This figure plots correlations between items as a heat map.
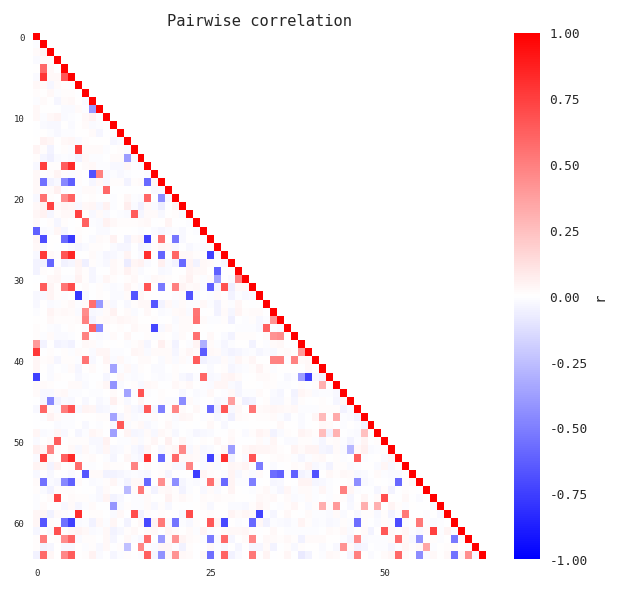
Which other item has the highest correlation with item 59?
6
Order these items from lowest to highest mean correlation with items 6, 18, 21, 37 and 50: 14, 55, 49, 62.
62, 49, 55, 14
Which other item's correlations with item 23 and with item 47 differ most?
54
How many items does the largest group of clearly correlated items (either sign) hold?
15
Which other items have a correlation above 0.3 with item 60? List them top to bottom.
18, 25, 55
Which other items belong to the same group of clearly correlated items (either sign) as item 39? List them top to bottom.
0, 24, 38, 42
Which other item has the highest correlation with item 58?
43
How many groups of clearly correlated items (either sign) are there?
12
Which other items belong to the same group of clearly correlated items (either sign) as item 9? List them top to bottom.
8, 17, 33, 36
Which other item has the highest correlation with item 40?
23
